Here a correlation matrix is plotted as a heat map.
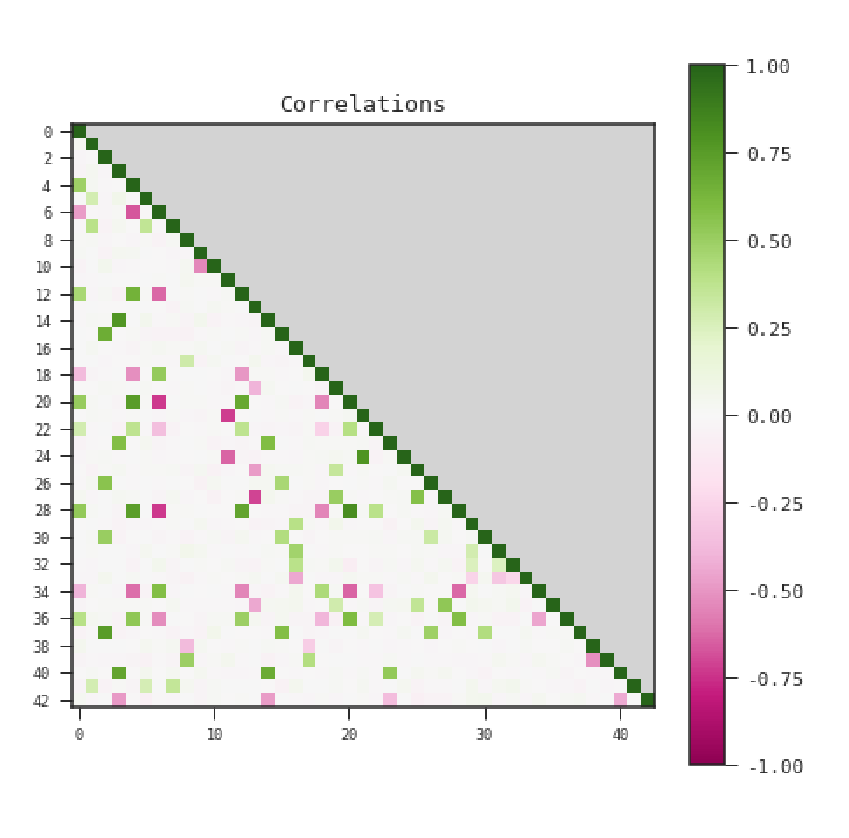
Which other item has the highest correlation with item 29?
16
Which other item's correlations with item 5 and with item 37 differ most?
2
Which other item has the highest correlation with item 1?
7
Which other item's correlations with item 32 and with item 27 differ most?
13
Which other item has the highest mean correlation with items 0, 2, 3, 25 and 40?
14
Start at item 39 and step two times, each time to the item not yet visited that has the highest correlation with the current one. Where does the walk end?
17
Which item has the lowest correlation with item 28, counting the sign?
6
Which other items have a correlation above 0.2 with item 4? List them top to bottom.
0, 12, 20, 22, 28, 36
